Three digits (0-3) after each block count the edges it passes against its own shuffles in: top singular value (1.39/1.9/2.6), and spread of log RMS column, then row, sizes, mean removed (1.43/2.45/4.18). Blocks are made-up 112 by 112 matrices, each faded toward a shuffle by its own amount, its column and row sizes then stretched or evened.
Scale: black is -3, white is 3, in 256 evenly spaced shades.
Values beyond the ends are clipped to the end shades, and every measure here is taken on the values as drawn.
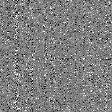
0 2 1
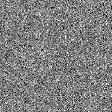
1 1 0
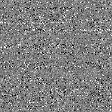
0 1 2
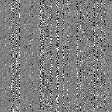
2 3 0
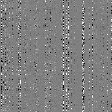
2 3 1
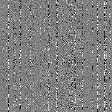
2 3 1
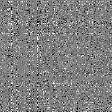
2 2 2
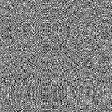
3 1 0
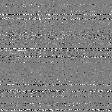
1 1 3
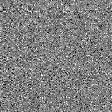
2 0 1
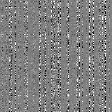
1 3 1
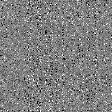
0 2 1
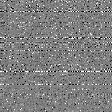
3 0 2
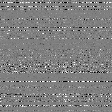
2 0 3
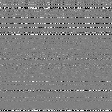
3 0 3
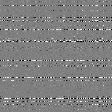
3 1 3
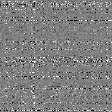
2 1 3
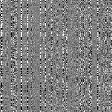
3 3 0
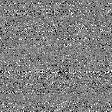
1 0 2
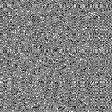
3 0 1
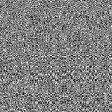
3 0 2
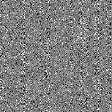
2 2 0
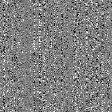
2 2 0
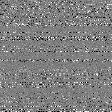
1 0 3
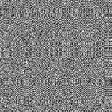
3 1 1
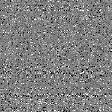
2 1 2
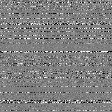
1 0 3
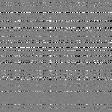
3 1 3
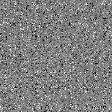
1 1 1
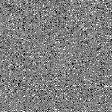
2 1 1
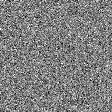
1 0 0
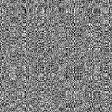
3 2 1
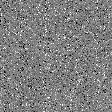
0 1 0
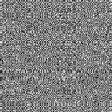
3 1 1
